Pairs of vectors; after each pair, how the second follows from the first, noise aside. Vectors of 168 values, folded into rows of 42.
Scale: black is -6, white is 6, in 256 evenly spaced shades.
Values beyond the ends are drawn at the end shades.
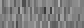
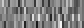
reversed, negated, scaled up.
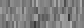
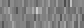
wrapped around, negated, partly zeroed.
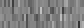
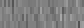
shrunk.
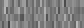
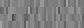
wrapped around, negated, shrunk.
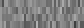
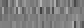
wrapped around, partly zeroed.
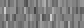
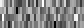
wrapped around, negated, scaled up.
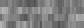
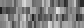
reversed, negated, scaled up.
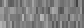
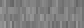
shrunk.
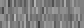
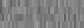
wrapped around, negated, shrunk.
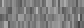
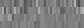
reversed, negated, partly zeroed.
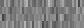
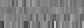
wrapped around, negated, partly zeroed.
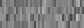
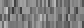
reversed.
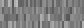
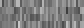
reversed.
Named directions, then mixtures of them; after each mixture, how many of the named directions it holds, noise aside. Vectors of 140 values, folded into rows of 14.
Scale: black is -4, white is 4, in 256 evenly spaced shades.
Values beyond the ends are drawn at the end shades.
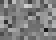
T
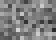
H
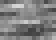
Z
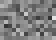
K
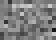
four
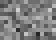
two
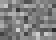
three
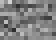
three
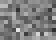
two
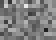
one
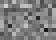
two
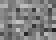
four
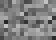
four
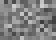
four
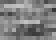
one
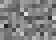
one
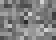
four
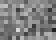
three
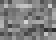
three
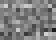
four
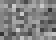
two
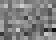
four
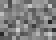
two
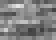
one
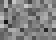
one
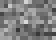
three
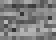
four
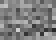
four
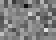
one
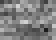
three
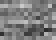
three
